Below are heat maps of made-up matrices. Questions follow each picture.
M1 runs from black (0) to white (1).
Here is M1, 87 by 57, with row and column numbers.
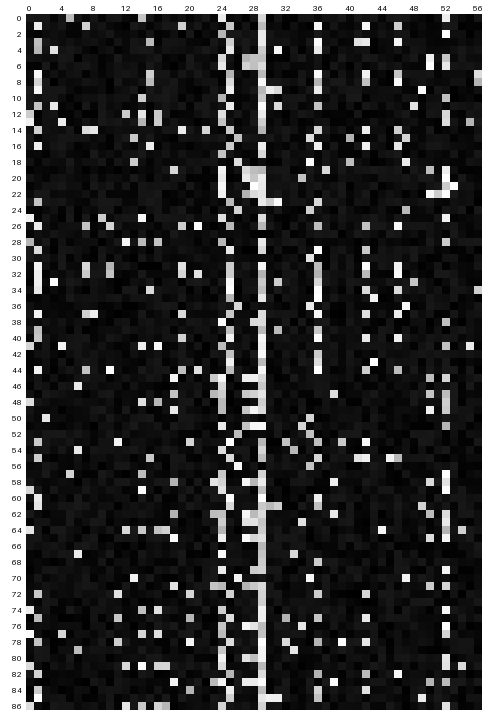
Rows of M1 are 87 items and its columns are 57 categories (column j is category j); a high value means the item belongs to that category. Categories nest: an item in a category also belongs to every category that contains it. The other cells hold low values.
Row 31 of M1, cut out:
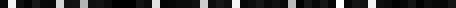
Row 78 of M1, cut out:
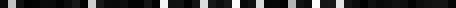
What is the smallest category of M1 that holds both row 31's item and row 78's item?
42
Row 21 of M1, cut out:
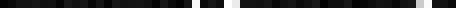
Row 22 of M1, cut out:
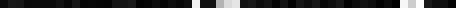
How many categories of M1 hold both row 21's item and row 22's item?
4
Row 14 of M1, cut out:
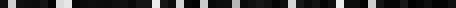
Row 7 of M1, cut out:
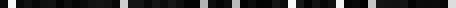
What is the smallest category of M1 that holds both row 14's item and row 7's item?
46
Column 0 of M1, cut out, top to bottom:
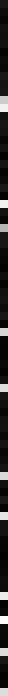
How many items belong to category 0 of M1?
12
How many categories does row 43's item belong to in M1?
4
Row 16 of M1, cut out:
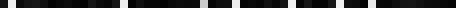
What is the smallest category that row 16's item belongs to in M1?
15
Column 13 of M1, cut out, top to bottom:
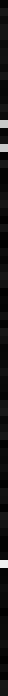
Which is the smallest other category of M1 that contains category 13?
47
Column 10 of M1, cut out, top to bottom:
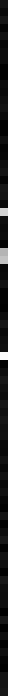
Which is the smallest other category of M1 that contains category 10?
7
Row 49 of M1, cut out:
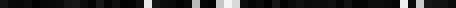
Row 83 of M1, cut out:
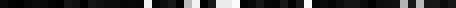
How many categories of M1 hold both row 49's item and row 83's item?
7
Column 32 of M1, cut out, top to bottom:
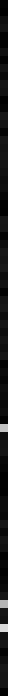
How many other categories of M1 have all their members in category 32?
1
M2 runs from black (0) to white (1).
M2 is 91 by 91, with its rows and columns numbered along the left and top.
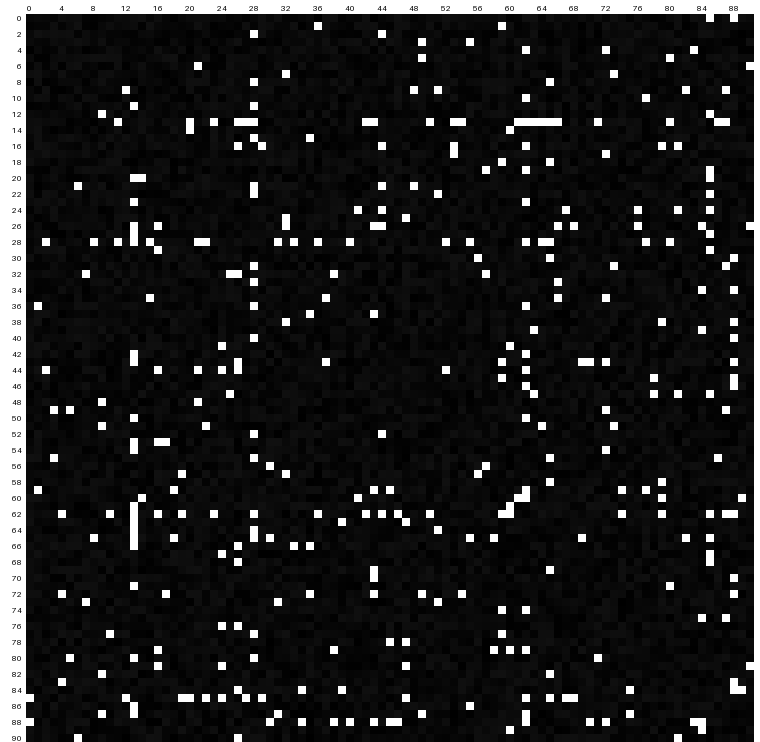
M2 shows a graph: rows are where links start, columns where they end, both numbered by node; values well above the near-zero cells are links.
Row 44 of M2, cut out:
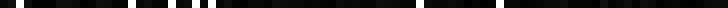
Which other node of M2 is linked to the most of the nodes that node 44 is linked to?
node 28
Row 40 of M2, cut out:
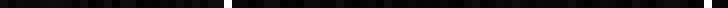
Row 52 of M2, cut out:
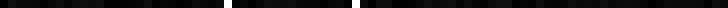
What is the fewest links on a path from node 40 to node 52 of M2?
2
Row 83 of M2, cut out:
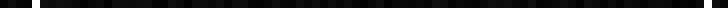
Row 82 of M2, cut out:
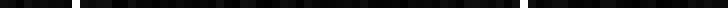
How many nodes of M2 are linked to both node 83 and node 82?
0
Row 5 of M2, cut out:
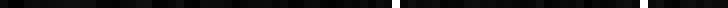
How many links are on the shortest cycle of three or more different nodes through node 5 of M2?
5
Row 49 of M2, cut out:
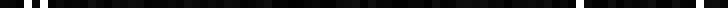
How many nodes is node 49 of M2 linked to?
4
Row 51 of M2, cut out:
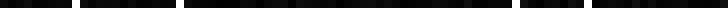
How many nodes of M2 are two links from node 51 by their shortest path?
9
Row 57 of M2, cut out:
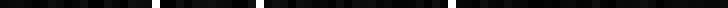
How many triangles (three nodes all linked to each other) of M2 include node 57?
0
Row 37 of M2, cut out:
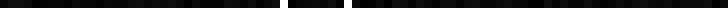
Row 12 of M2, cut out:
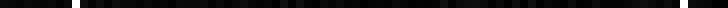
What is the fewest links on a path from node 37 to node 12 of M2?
5
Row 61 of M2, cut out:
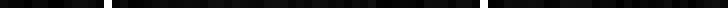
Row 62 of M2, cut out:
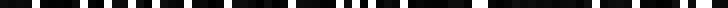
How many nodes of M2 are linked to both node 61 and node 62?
2
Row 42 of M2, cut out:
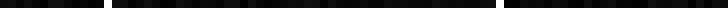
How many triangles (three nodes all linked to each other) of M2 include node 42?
1
